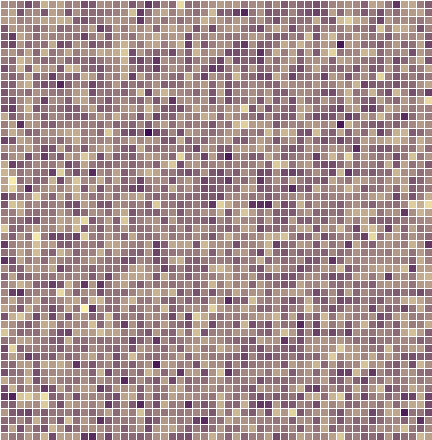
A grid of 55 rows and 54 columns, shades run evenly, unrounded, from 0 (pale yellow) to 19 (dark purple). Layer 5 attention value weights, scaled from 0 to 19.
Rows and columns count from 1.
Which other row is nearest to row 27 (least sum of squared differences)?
32
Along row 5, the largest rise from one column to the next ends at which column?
40
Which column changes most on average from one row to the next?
43
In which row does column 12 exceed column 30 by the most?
55
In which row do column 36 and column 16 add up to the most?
48
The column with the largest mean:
33
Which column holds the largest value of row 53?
26
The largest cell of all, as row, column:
17, 19
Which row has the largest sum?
22
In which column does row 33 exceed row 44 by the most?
2
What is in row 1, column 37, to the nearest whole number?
10
